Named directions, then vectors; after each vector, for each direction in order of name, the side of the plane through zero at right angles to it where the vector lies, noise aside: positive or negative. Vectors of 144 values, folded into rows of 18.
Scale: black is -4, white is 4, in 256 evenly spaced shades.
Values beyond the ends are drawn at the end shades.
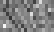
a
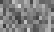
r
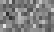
positive, negative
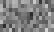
negative, positive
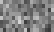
negative, negative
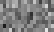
negative, positive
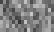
positive, positive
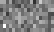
positive, negative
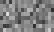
negative, positive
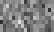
negative, negative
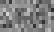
negative, positive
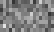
positive, negative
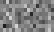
negative, positive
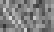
negative, negative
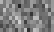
negative, negative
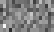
positive, negative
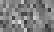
negative, negative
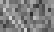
negative, negative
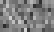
negative, negative
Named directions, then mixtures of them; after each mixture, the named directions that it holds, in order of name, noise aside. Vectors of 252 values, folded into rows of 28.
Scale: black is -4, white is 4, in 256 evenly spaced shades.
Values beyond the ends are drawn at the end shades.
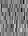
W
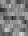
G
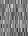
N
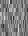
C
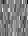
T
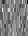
T.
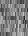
C, G, W.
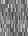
N, T, W.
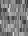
G, T, W.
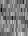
G, W.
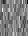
T.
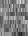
G, N, W.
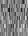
T, W.
